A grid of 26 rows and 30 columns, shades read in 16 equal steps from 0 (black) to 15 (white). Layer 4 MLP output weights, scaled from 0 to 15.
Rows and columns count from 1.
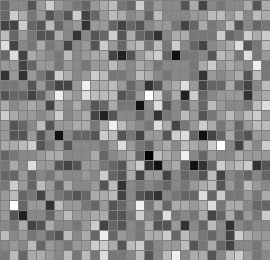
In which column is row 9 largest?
10
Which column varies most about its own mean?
18
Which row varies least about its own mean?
7
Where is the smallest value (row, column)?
16, 17
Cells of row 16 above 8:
15
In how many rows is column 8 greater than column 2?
11
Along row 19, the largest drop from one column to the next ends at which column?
14
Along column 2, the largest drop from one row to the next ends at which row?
22
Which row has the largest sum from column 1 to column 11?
12
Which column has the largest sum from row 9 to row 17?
30
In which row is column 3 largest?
3
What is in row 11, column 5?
9
